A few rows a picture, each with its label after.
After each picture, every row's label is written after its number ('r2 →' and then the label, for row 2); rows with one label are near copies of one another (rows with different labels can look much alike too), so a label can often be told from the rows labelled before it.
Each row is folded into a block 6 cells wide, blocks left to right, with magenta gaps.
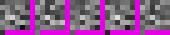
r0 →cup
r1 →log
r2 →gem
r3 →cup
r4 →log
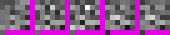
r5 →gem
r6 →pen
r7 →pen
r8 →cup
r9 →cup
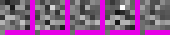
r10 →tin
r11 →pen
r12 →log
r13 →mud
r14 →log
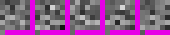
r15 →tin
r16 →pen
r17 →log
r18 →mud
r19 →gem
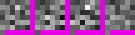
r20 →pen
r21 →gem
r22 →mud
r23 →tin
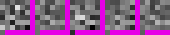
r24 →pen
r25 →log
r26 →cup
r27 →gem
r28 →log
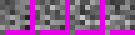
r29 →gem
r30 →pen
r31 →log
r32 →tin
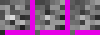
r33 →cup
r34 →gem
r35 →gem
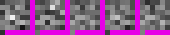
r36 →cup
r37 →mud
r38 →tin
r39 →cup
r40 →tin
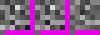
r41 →pen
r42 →pen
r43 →log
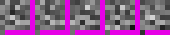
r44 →log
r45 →log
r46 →mud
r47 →pen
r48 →cup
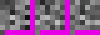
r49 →gem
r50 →tin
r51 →log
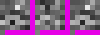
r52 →mud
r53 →tin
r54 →mud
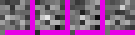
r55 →tin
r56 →cup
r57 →gem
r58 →mud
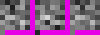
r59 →tin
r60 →cup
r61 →tin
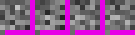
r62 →pen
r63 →gem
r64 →tin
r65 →tin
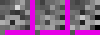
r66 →mud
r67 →gem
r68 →gem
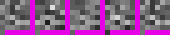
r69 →log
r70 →mud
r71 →gem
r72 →cup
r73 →log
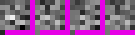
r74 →cup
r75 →tin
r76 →gem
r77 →tin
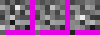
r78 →pen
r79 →pen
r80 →cup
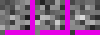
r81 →gem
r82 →tin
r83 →cup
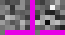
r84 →tin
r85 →mud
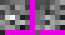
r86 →cup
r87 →gem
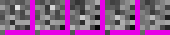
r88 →pen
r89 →pen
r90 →gem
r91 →gem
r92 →gem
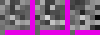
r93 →log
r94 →log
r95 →gem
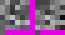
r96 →log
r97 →gem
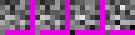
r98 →tin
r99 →tin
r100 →cup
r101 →pen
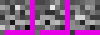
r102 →pen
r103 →mud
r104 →cup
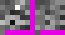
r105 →mud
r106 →gem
